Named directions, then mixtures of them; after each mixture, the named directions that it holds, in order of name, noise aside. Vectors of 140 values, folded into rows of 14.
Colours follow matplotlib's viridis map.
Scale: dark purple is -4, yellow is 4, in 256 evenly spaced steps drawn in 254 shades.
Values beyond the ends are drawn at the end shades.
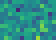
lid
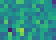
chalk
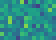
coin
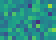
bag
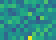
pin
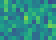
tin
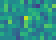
coin, tin.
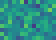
coin, lid.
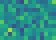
chalk, coin, lid.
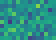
coin, pin.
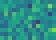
bag.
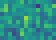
chalk, coin, tin.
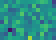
chalk, pin.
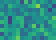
coin.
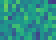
chalk, tin.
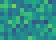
bag, pin, tin.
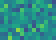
bag, chalk, lid.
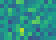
chalk, pin.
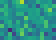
chalk, coin.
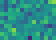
chalk, pin, tin.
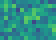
bag, tin.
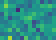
bag, lid, tin.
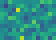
lid, tin.
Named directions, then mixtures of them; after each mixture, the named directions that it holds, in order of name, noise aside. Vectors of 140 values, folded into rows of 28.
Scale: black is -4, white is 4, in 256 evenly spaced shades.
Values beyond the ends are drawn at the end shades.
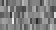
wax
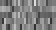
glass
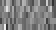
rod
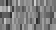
glass, wax.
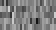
glass, wax.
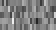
wax.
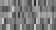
glass.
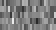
wax.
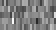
wax.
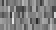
wax.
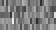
wax.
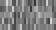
glass, rod.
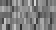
glass.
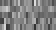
glass, rod.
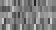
glass.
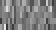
rod.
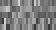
glass, rod.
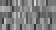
glass.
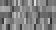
glass.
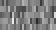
wax.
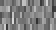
rod, wax.
